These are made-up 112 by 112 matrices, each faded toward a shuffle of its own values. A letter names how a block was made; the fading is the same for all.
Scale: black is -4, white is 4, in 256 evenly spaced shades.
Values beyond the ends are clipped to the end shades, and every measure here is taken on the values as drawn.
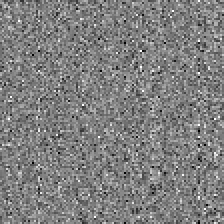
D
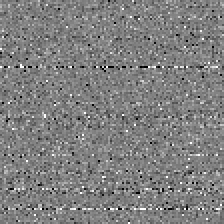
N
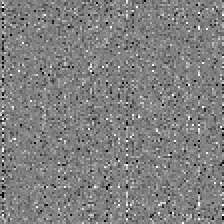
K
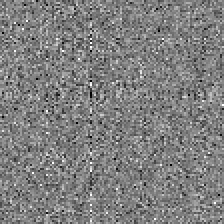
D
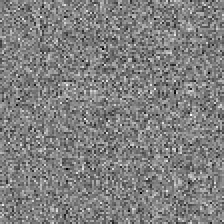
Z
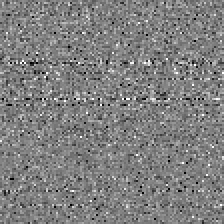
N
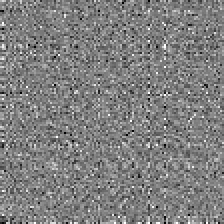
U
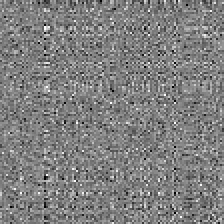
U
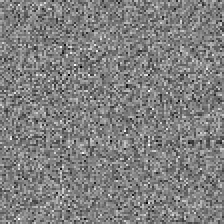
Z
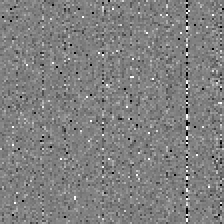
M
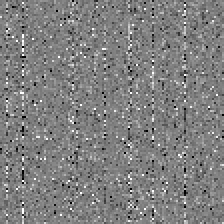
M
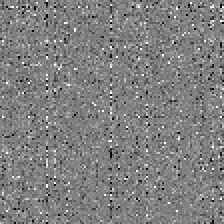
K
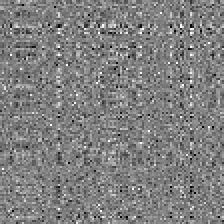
U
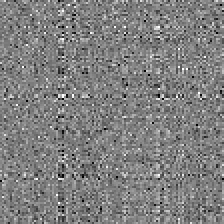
U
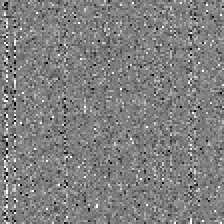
M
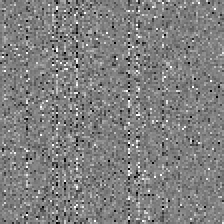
M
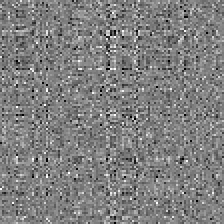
U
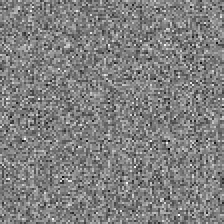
Z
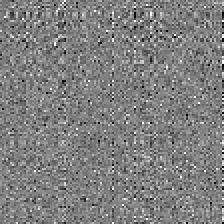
U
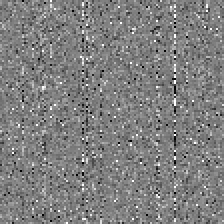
M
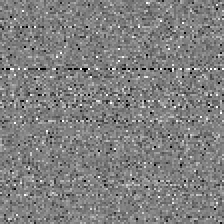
N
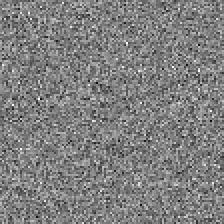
Z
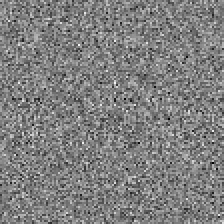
Z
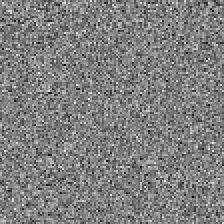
Z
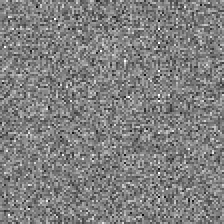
Z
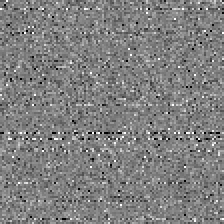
N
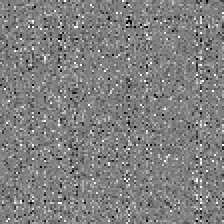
K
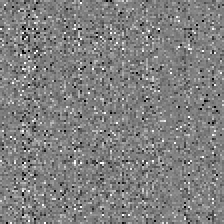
K
